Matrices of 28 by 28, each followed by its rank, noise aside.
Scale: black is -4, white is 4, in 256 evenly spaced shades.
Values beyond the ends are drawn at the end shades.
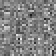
six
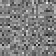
four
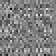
four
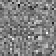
eight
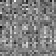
four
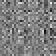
three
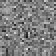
eight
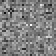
eight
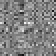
four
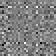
three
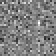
six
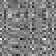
four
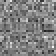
four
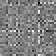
four
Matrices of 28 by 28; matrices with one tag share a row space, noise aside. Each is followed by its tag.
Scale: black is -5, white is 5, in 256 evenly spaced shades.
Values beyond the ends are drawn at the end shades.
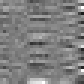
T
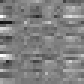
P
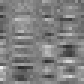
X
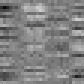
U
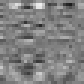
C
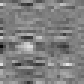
C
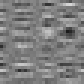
X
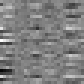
P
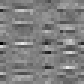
X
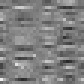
X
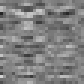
C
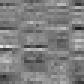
U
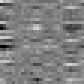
P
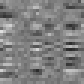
P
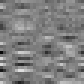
X
